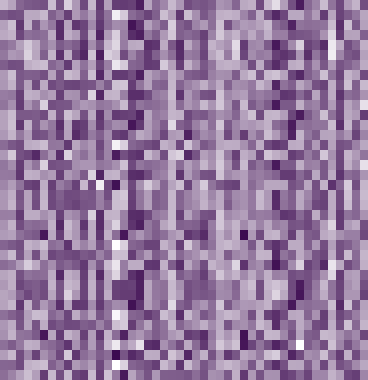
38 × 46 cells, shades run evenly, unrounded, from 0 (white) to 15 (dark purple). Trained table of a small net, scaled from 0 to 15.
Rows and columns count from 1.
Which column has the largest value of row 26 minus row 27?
17
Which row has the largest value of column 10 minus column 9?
36
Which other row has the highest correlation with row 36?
16
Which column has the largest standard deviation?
15
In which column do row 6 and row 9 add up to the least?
42
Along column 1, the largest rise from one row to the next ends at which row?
2
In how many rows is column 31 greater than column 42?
28
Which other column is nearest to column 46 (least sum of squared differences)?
6
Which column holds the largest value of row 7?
35
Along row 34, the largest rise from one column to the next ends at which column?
31
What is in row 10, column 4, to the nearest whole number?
5
